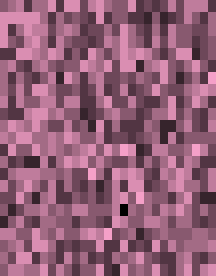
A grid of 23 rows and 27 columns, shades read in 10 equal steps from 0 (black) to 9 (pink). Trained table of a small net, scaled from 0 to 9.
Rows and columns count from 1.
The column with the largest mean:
6
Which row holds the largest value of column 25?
13
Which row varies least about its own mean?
20
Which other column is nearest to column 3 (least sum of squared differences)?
24
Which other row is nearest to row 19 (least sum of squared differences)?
17
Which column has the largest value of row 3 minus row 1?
4
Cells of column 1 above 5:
13
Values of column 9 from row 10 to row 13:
5 7 8 5
